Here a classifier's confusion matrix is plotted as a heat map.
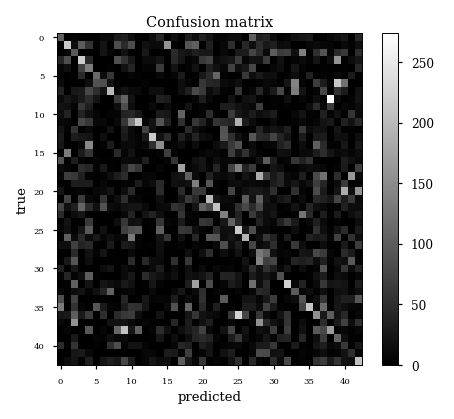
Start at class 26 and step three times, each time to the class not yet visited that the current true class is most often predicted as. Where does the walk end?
25
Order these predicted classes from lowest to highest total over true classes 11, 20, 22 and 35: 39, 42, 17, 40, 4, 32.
32, 39, 4, 17, 42, 40
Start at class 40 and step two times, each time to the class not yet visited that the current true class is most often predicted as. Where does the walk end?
38
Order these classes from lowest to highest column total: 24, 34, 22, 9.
22, 34, 24, 9
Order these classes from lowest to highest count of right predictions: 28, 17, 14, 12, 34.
12, 34, 28, 14, 17
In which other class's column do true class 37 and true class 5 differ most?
2
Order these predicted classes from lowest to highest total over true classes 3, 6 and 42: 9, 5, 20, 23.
23, 5, 9, 20
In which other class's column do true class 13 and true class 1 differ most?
15
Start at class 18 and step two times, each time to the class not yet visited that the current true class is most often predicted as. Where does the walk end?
29
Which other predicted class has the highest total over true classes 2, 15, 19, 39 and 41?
37
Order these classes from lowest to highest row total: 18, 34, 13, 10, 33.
33, 10, 34, 13, 18
